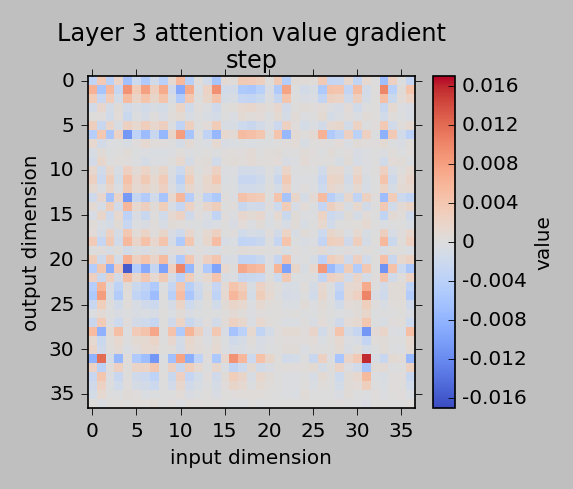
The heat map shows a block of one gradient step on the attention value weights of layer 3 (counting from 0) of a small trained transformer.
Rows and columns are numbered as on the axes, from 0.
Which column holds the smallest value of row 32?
31
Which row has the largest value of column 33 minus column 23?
1
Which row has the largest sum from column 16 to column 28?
21
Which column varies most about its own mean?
4
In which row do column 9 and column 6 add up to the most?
28
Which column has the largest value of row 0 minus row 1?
10
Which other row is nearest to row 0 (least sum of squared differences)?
13
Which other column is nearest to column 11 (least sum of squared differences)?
6
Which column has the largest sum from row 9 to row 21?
0
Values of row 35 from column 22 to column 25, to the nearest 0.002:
0 0 0 0
